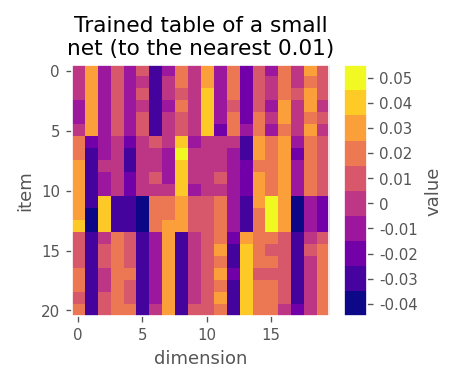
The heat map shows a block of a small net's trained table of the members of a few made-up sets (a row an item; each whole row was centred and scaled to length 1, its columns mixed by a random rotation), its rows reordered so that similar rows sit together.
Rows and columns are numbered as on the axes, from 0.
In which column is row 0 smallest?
6
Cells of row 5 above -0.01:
14
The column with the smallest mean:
17
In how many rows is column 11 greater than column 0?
5
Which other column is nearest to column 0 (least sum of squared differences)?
15
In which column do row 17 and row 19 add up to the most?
13
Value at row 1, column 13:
-0.02
